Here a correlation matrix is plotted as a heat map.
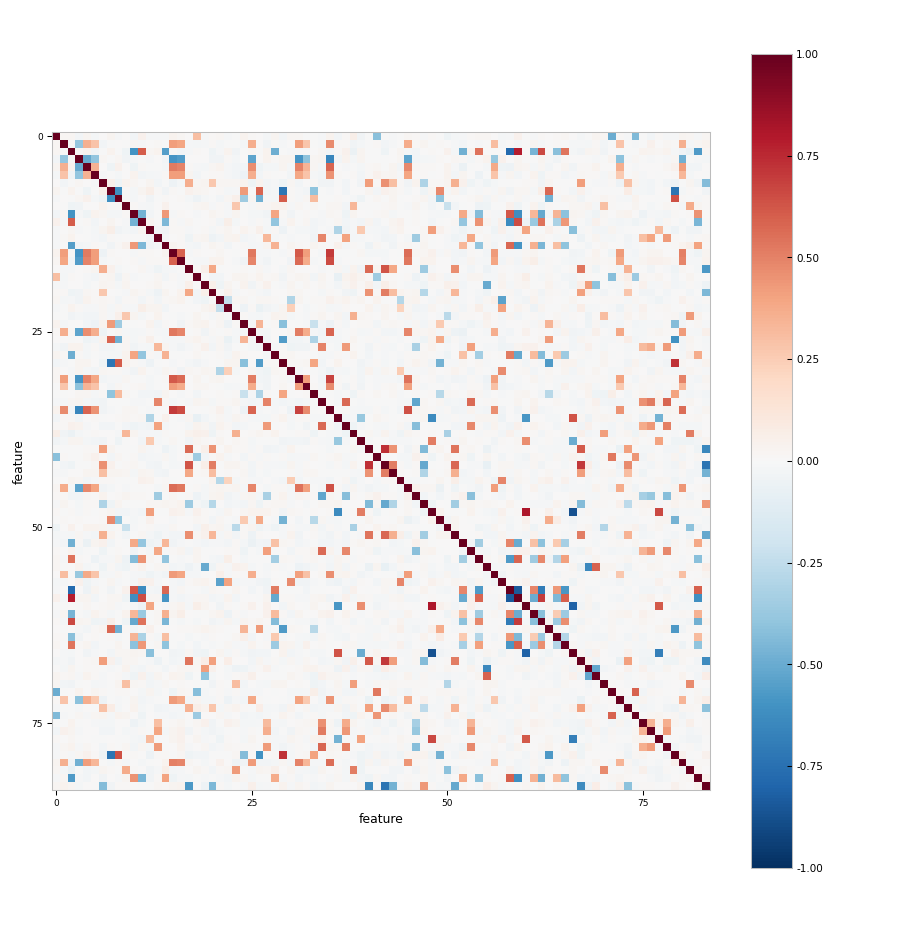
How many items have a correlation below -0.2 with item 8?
5
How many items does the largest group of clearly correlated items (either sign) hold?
14
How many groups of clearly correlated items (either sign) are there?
10
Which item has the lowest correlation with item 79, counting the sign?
7
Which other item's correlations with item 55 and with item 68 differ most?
69
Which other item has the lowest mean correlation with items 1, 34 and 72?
3
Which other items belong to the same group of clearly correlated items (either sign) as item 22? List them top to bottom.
21, 30, 44, 57
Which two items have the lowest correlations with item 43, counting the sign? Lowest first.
83, 47
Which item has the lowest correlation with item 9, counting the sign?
50
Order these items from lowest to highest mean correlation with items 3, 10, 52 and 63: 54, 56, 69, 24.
54, 56, 69, 24
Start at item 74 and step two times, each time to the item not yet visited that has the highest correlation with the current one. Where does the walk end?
41
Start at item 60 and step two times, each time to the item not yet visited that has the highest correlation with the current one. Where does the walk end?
77
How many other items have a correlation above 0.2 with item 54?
5
